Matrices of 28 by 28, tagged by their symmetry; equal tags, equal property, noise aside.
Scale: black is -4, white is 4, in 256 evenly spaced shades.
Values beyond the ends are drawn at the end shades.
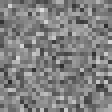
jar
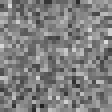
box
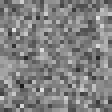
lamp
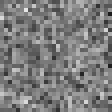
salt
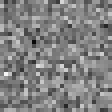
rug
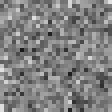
jar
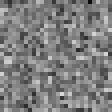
box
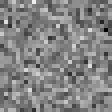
jar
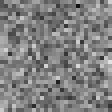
lamp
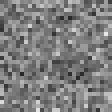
rug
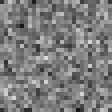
lamp
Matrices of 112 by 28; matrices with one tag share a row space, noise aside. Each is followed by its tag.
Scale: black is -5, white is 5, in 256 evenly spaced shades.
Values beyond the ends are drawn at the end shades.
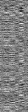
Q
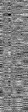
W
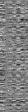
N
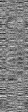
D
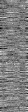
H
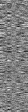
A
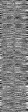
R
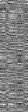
D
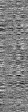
N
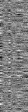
W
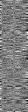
R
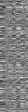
N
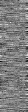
H
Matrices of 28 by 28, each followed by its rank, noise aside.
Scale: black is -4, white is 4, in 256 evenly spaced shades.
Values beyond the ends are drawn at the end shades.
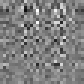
two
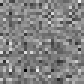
six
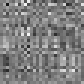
three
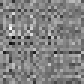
three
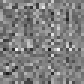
four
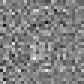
six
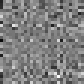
three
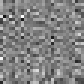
four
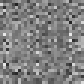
six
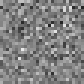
six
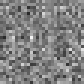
six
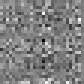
five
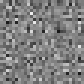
four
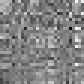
four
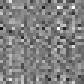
three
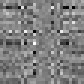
two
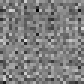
four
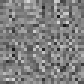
six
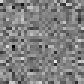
four
